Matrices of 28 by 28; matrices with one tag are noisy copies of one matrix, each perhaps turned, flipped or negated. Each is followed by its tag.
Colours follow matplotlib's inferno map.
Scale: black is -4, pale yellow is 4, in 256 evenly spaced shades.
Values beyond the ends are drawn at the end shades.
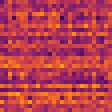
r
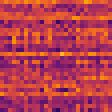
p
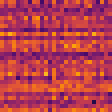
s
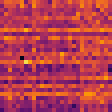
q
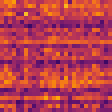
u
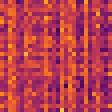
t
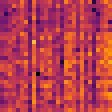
q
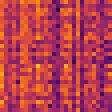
s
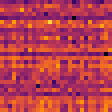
p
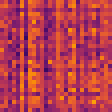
r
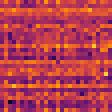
t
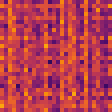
t
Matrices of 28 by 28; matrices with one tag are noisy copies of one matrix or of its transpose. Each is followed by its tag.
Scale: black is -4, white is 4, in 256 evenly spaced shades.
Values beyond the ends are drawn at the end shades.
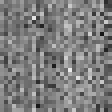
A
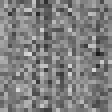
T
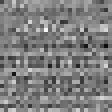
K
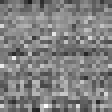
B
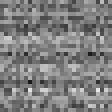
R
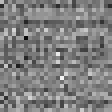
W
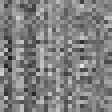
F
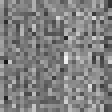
A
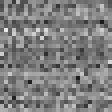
W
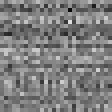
F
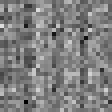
R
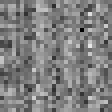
R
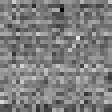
A
